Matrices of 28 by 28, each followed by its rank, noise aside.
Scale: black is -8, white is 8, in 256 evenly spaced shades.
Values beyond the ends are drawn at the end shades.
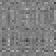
two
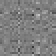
three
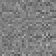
four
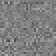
five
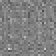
four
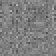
five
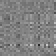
two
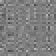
three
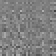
three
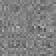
four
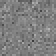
six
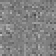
five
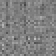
five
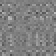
two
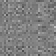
four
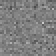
five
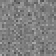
six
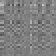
two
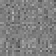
five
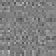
three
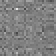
three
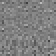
six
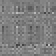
three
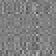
three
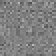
four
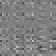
three
